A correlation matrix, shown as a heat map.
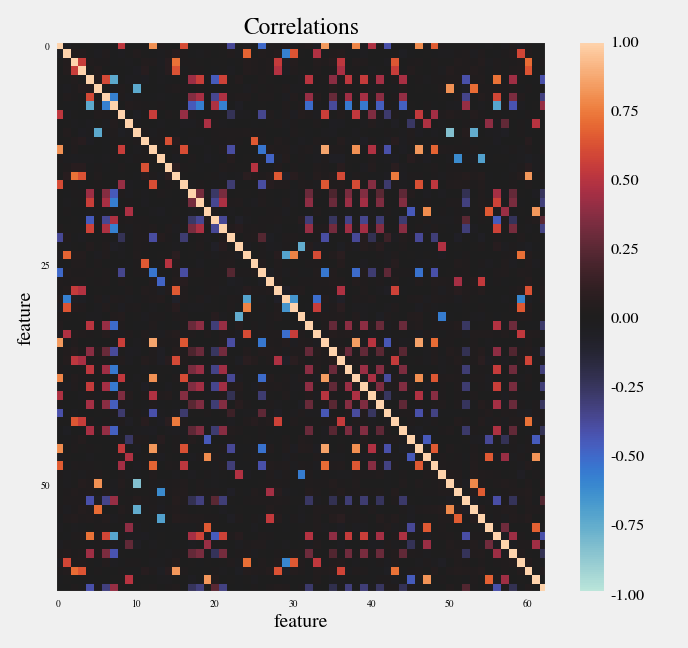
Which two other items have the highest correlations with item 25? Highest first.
11, 14
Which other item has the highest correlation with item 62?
7
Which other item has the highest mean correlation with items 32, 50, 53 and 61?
5
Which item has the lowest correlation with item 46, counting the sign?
26
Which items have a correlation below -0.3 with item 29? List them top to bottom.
1, 24, 30, 33, 59
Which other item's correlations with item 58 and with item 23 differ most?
31
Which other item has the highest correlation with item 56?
4
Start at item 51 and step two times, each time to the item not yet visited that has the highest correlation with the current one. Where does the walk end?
27
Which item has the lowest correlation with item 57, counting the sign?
45
